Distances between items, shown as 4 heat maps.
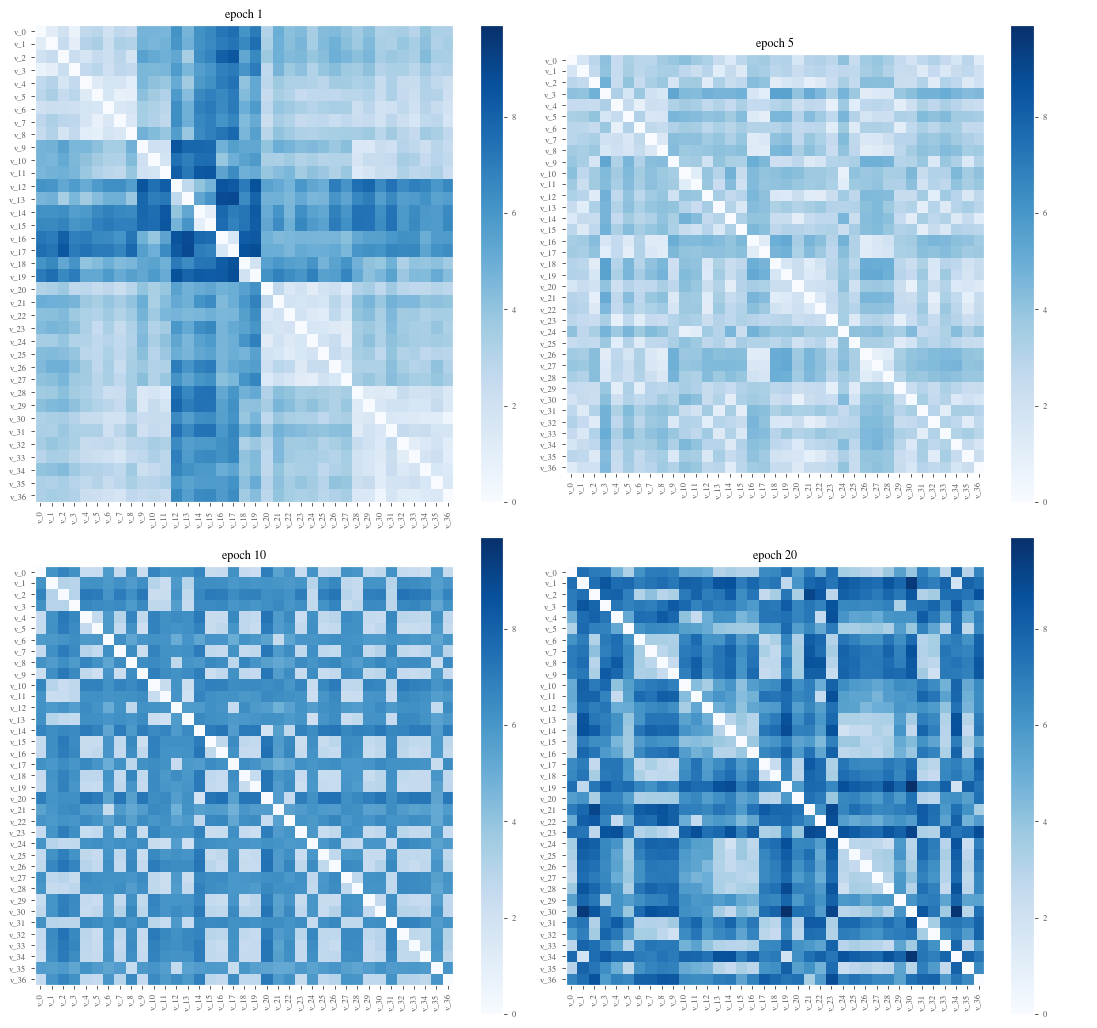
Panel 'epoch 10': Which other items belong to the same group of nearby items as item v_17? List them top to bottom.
v_8, v_12, v_35
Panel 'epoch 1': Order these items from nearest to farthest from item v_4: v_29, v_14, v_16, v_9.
v_29, v_9, v_14, v_16
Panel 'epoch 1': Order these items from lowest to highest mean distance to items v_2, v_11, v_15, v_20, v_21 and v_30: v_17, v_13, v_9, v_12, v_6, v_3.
v_6, v_3, v_9, v_13, v_12, v_17
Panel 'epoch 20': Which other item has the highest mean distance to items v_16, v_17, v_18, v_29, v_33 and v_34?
v_21
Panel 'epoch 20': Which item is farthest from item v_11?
v_23
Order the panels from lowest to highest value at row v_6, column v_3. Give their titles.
epoch 1, epoch 5, epoch 10, epoch 20
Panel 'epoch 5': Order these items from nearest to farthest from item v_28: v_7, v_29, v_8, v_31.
v_8, v_7, v_29, v_31
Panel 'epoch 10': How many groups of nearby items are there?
5
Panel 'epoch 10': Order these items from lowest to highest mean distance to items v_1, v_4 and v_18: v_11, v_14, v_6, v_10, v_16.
v_16, v_11, v_10, v_6, v_14
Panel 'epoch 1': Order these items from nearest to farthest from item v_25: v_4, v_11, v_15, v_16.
v_4, v_11, v_16, v_15
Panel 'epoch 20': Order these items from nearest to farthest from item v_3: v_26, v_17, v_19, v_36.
v_36, v_26, v_17, v_19
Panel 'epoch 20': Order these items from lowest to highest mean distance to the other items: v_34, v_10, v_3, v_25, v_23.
v_25, v_10, v_23, v_3, v_34
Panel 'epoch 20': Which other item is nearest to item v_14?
v_24
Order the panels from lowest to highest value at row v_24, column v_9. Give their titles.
epoch 5, epoch 1, epoch 10, epoch 20
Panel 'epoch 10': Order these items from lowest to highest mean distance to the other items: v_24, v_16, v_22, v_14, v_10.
v_16, v_24, v_10, v_22, v_14
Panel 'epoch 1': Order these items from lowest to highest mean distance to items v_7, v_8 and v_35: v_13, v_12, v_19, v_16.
v_13, v_19, v_12, v_16
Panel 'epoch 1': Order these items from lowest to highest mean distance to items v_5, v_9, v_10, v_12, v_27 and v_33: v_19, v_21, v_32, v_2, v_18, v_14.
v_32, v_21, v_2, v_18, v_19, v_14
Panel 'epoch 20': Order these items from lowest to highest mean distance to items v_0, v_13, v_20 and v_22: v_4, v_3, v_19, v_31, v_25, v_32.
v_25, v_4, v_32, v_31, v_3, v_19
